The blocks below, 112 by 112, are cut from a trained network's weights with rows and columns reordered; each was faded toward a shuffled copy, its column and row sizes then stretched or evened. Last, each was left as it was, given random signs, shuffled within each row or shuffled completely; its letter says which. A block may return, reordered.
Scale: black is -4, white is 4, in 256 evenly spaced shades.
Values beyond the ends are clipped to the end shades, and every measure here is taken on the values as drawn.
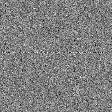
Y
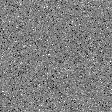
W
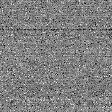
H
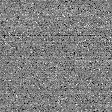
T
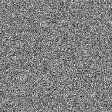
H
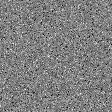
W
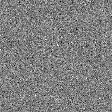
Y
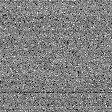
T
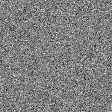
T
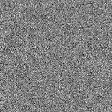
H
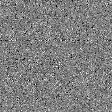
Y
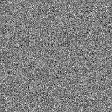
H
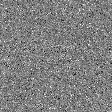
T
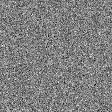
T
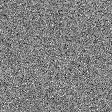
W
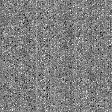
H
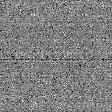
H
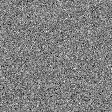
T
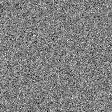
T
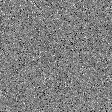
W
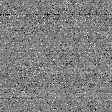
T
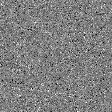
Y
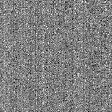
H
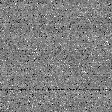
T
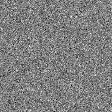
Y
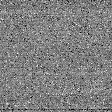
T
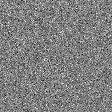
W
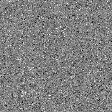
Y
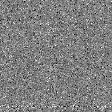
Y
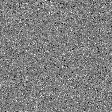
T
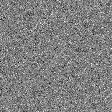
W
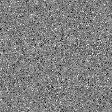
Y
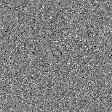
T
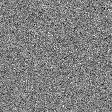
W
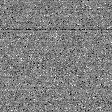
T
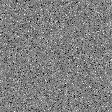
W
